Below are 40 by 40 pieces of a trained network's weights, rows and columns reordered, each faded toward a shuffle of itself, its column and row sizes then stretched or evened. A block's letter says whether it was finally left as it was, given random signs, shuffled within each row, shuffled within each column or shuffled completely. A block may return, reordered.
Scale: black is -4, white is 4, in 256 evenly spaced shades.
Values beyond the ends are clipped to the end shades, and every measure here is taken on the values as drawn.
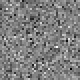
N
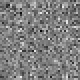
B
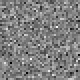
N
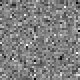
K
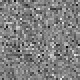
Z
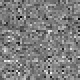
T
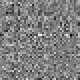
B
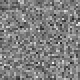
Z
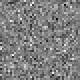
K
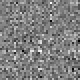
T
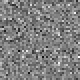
Z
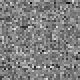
Z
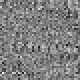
B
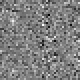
K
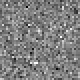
N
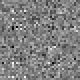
T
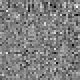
B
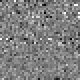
Z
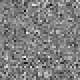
T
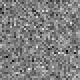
N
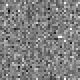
K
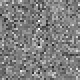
K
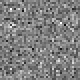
B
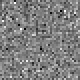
N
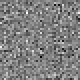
T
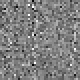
K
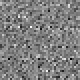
Z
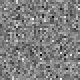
K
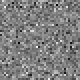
Z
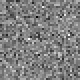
Z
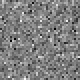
N
